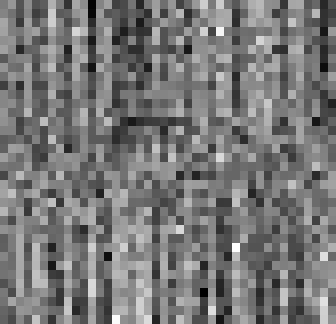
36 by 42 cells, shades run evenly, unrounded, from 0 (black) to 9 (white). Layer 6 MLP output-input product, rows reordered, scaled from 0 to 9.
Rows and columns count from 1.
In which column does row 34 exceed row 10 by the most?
18
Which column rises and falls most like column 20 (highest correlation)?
28
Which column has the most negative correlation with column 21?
38
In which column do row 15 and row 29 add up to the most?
41
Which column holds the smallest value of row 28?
7
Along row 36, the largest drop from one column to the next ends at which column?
20
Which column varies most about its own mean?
12
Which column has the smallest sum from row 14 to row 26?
21
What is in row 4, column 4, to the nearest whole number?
5
